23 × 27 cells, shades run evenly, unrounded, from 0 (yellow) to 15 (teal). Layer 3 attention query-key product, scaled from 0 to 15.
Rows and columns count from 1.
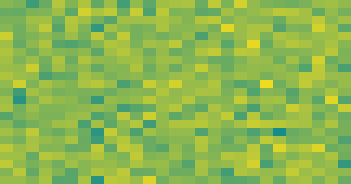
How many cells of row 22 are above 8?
8
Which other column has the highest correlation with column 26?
19
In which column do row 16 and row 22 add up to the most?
12
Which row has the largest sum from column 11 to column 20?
17
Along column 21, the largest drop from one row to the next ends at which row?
11
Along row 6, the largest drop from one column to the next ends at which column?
20
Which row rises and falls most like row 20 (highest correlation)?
21
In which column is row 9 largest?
27
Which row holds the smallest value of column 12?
23
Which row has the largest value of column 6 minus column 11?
2
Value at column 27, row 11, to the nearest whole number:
6
